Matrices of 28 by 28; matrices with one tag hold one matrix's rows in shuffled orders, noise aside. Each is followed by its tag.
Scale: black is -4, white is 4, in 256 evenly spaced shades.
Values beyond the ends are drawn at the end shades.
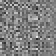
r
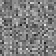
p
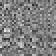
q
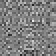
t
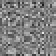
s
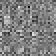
q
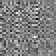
r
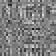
t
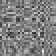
s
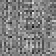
t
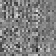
r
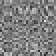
p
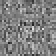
t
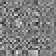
r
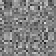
p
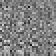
q
